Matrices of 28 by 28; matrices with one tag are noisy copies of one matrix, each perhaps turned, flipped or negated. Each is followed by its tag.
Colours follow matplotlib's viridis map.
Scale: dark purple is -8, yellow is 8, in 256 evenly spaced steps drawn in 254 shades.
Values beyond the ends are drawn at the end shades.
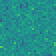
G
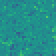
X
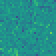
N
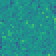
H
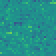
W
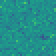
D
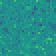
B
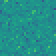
G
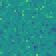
B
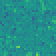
X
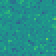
X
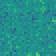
X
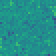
H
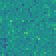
N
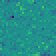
H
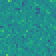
D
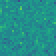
B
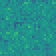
W
